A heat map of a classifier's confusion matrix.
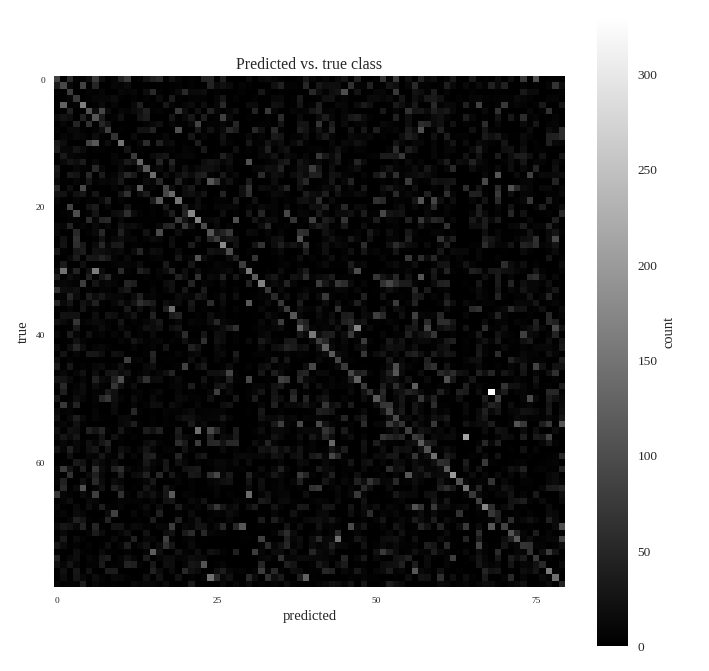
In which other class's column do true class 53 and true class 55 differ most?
22
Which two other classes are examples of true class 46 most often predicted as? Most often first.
53, 27
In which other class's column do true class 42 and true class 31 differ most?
57
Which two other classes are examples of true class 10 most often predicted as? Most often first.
6, 5
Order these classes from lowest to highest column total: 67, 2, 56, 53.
2, 67, 56, 53
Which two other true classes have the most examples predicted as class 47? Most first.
39, 30
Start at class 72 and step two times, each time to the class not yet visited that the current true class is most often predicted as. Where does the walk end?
11
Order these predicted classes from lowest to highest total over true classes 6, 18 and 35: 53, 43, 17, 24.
43, 24, 17, 53
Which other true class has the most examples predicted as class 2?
20
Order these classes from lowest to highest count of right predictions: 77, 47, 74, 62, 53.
74, 53, 47, 77, 62
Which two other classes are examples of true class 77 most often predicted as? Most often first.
56, 32
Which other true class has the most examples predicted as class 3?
21
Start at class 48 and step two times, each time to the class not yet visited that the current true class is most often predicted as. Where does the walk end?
64
